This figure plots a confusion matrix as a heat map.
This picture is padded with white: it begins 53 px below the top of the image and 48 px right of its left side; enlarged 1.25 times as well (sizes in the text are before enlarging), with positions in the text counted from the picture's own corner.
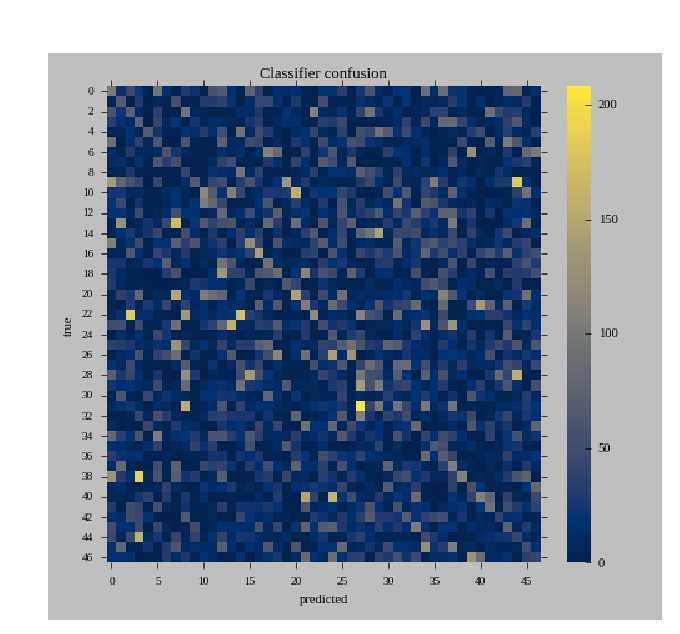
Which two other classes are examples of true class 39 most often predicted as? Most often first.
46, 30
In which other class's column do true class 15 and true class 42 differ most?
0
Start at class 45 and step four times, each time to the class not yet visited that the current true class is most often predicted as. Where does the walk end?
33
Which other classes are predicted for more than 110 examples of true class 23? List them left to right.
13, 34, 37
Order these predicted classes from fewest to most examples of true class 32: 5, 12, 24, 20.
24, 12, 5, 20
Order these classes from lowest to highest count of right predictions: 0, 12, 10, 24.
24, 12, 0, 10
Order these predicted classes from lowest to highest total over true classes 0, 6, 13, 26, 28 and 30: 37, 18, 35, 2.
35, 2, 37, 18
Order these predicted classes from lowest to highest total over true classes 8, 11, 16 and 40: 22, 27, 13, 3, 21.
13, 3, 22, 27, 21
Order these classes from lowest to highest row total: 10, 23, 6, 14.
6, 14, 10, 23
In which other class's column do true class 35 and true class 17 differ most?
12
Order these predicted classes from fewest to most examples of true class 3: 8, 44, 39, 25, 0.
8, 39, 0, 25, 44
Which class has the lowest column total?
4
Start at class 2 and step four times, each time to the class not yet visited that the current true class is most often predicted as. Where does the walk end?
27
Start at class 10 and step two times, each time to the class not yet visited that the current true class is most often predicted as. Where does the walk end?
7
